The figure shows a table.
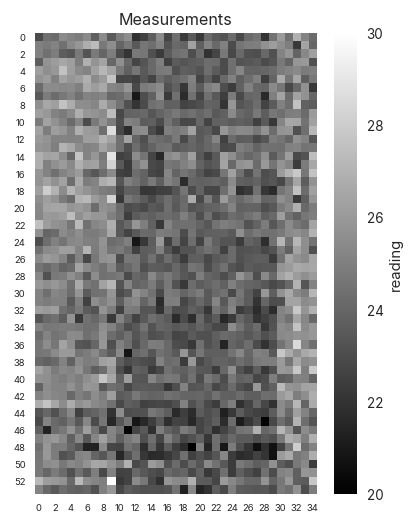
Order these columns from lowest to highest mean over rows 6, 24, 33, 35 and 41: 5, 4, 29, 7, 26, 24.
24, 26, 29, 5, 7, 4
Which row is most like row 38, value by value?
23
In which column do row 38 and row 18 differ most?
1
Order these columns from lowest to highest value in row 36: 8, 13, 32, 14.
13, 14, 8, 32
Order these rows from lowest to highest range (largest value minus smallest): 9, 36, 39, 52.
9, 39, 36, 52
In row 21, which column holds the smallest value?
11
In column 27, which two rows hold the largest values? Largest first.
46, 41
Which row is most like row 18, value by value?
43
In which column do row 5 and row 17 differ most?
30
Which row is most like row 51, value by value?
2
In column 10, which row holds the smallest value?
49
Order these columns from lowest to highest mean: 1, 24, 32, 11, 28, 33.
28, 11, 24, 33, 1, 32
